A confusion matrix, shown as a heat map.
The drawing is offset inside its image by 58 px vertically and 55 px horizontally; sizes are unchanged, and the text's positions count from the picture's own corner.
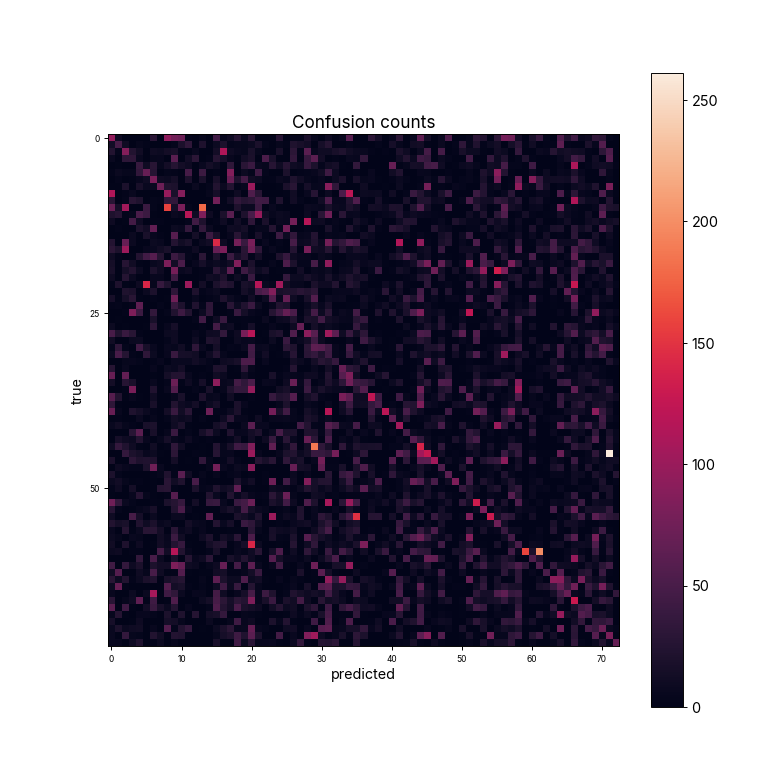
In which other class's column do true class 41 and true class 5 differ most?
17
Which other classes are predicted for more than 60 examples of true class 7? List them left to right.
20, 31, 45, 58, 71
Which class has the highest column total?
20
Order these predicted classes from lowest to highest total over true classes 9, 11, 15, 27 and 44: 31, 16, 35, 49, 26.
49, 16, 26, 35, 31
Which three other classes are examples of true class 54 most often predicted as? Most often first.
35, 23, 51
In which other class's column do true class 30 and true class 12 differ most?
28
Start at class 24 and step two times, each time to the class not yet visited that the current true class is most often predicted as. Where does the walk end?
66
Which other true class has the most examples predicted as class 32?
45
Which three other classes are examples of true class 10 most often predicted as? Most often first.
13, 8, 2
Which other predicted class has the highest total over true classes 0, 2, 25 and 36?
44
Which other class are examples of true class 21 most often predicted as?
5
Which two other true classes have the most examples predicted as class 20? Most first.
58, 28
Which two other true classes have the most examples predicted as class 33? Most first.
63, 37
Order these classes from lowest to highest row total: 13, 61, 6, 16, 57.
13, 6, 57, 16, 61
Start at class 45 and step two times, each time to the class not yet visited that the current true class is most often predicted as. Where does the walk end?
29
